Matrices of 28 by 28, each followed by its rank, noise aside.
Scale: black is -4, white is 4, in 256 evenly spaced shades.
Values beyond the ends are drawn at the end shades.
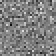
eight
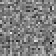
six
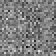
five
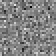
seven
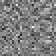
five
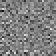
five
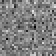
five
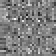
five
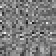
five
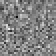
seven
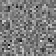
six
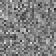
eight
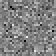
seven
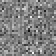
eight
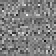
six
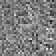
seven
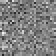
six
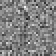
eight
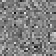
six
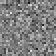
eight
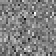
six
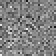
five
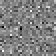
five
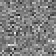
seven
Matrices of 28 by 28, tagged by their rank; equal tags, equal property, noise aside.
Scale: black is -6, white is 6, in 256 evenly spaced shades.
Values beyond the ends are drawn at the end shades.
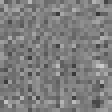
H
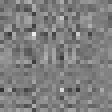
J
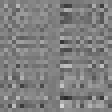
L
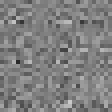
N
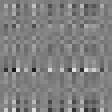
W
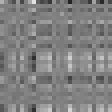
W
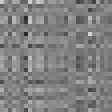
L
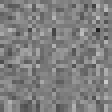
J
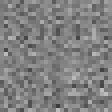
H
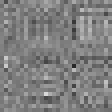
N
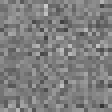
H
